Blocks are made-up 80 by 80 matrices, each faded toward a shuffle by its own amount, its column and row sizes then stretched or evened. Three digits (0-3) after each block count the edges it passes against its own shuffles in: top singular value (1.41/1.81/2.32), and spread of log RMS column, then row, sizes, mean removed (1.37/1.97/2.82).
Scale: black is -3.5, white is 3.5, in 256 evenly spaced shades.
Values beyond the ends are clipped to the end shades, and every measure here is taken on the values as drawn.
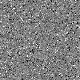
0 0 1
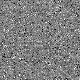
0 1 0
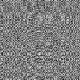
3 1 2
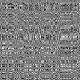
3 0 3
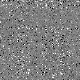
0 2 2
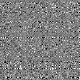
1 2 3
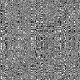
3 3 1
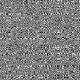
3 1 3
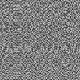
3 1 0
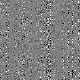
1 3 1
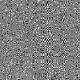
3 2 1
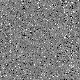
0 1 0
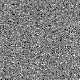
1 0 1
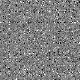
0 2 2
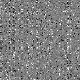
2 2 0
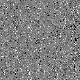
1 2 0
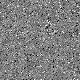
0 0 1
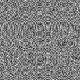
3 1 0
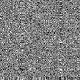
2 1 1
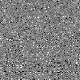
2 0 2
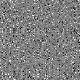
2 2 0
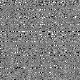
0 1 3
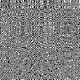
3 1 2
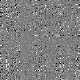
1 3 2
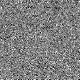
0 0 2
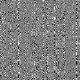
2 3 1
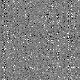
2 2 1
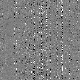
1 3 0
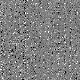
1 2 0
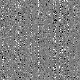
0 3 1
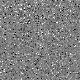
1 1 1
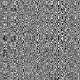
3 3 1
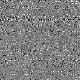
2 0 3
